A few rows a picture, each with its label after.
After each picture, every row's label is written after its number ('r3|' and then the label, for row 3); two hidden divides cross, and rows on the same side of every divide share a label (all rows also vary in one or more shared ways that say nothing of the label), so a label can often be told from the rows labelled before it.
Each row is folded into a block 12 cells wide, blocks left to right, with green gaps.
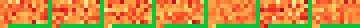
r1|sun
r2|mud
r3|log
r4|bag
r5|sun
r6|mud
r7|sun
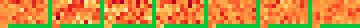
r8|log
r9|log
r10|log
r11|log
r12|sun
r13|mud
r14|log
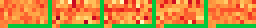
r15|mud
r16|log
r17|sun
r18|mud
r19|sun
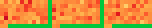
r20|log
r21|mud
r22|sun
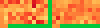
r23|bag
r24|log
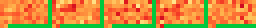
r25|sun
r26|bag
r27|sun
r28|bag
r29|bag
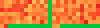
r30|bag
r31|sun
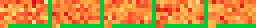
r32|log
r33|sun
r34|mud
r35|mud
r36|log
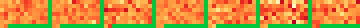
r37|log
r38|sun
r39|mud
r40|sun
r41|sun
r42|sun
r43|mud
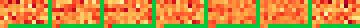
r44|bag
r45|bag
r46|mud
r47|bag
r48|mud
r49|log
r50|bag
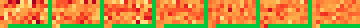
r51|mud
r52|sun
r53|sun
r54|sun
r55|mud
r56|bag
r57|sun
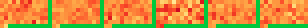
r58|log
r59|sun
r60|log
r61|mud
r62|log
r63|sun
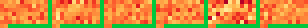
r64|sun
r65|mud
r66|bag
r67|mud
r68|mud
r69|mud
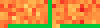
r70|mud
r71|sun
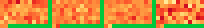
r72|mud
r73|bag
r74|sun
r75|sun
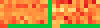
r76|bag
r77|log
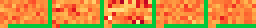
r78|log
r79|bag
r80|mud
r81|sun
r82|log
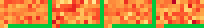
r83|sun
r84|bag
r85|sun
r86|bag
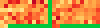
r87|sun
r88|log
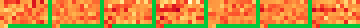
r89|log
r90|sun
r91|bag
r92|bag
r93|log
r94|mud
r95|mud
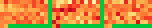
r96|log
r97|bag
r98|sun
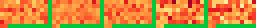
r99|mud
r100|sun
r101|sun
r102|log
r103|mud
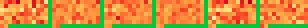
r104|log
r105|mud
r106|log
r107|log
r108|sun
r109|sun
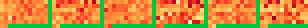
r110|log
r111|sun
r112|bag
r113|bag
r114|sun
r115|log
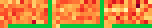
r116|sun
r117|sun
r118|log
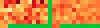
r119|sun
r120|mud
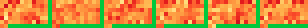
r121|mud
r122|bag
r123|log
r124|mud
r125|sun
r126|mud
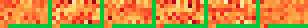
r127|mud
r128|mud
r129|log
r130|bag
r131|sun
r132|bag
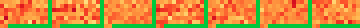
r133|log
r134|mud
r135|sun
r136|mud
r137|log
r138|log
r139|bag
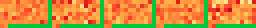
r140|log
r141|bag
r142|mud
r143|sun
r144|bag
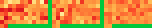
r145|bag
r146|log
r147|log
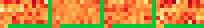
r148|log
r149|mud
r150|bag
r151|mud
